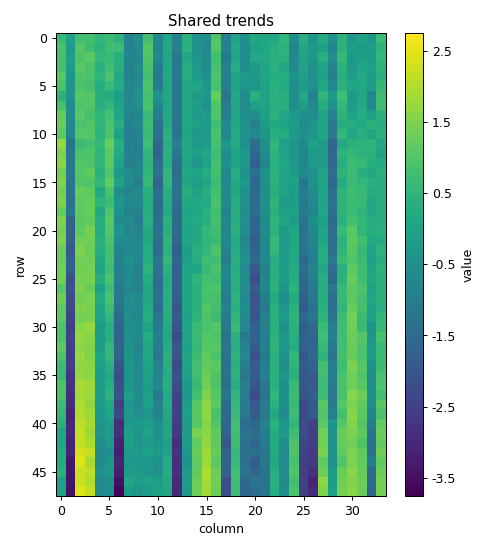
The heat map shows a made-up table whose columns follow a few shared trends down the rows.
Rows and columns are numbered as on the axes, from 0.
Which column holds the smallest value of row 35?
1
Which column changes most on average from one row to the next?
20
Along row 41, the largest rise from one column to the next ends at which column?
2
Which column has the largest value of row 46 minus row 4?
15
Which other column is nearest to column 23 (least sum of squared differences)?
13
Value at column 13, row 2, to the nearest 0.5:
0
